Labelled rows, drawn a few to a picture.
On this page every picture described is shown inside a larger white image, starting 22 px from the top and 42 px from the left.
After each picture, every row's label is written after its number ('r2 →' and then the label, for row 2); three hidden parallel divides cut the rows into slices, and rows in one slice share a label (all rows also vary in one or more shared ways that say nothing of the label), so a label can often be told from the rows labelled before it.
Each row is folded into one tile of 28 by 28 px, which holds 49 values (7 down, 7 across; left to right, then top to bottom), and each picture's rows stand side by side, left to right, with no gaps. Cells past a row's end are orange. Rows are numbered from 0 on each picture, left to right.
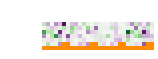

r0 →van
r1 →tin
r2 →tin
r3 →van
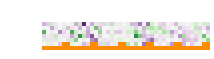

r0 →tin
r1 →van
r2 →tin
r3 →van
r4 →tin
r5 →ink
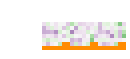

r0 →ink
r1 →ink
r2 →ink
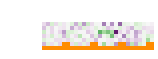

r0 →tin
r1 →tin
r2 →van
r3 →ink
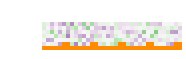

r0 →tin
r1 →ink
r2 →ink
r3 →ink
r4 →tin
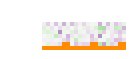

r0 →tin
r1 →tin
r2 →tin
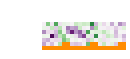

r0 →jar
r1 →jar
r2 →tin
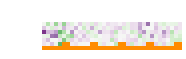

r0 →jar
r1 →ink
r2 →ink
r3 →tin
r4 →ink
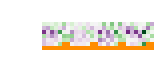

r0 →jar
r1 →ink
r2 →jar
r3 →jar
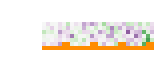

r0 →tin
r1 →tin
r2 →ink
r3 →jar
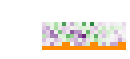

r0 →jar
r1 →jar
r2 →tin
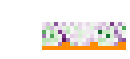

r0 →van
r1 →tin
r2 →van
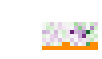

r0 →ink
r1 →jar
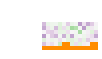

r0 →ink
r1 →tin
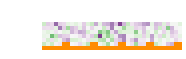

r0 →tin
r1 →ink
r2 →van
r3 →tin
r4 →tin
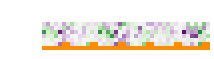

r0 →van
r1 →ink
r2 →van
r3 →ink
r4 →tin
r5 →jar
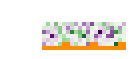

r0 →jar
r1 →van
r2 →jar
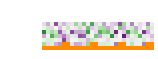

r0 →van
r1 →jar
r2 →van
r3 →van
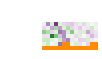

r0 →van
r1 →tin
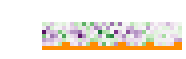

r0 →jar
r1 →jar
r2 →van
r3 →jar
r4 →tin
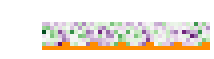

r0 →van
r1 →van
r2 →jar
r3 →van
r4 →tin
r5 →jar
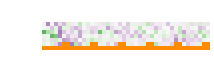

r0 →van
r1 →ink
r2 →tin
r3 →ink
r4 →tin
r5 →ink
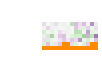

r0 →tin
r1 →tin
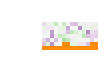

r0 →ink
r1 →tin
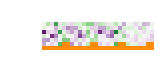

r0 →jar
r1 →jar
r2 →jar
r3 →tin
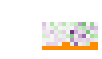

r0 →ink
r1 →jar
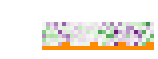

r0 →van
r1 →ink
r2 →van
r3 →jar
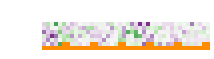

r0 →jar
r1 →tin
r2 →ink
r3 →van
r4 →tin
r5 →ink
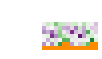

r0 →jar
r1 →jar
